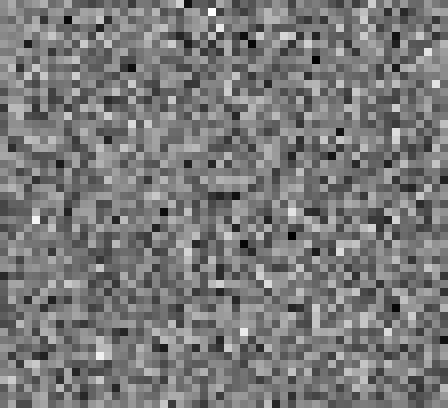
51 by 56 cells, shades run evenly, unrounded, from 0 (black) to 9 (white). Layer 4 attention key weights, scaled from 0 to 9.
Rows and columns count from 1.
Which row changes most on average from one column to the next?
28
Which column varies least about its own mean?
18
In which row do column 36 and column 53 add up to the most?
5
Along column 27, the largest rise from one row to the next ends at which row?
2
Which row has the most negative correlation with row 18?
23
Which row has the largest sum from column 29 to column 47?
40
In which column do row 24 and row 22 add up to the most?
38
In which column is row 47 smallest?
10
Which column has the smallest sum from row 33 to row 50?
15
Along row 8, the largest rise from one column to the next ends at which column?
41
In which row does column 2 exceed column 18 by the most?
48
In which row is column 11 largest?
6
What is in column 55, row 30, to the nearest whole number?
3
